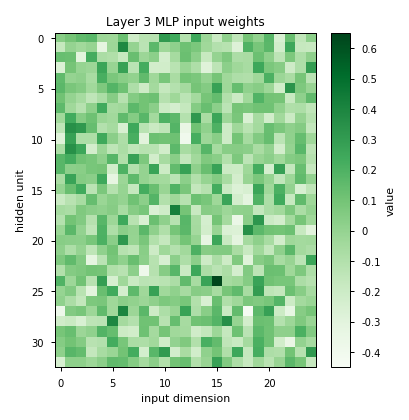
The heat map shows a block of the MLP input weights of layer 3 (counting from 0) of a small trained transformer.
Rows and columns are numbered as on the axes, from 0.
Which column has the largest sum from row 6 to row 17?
1
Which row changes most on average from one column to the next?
27
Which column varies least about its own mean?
23
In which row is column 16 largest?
28
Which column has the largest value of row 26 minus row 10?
12
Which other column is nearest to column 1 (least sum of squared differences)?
2
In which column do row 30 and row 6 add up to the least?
22
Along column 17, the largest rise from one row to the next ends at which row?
31
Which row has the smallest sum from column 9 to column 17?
3
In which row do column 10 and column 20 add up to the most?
0
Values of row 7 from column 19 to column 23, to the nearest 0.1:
0.1 0.1 0 -0.1 -0.1
